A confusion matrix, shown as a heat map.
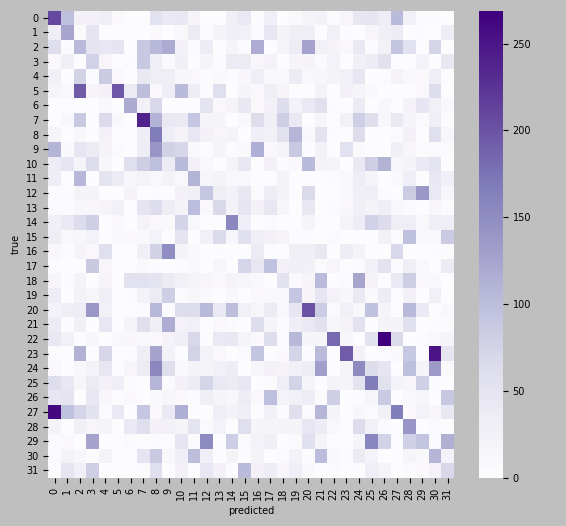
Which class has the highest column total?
8
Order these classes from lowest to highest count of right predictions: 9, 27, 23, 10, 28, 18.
18, 9, 10, 28, 27, 23
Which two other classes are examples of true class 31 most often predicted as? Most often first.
15, 3
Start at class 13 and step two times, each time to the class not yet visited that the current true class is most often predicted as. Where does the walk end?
2
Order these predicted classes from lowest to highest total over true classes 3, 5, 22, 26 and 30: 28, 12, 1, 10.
28, 12, 1, 10
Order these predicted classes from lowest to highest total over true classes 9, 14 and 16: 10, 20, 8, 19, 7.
20, 7, 19, 10, 8
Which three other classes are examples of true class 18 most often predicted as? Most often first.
24, 21, 28
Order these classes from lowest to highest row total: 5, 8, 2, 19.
19, 8, 5, 2
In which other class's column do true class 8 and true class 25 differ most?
29
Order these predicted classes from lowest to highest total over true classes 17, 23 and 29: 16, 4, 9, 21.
9, 4, 21, 16
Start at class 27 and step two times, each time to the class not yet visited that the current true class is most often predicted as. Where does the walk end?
1
